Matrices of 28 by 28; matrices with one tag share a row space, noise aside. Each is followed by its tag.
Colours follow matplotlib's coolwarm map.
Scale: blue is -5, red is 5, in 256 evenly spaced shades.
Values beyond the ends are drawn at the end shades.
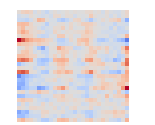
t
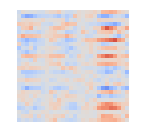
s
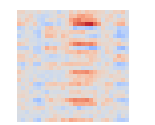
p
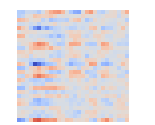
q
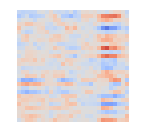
s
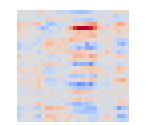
p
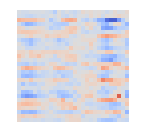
s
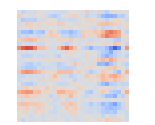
s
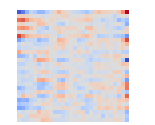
t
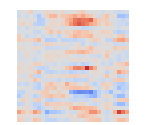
p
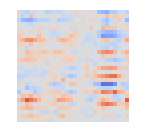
s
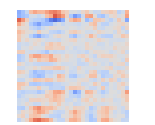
q
